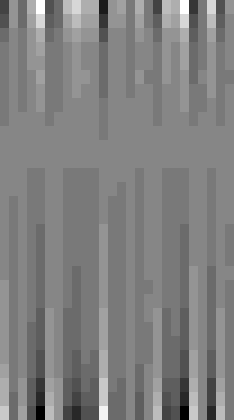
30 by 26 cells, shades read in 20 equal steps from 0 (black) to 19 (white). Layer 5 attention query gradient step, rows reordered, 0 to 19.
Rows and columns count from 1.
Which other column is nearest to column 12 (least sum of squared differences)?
22
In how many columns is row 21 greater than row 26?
9
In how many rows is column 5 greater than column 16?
8
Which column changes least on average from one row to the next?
15
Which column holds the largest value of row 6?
5
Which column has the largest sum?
12
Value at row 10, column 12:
9
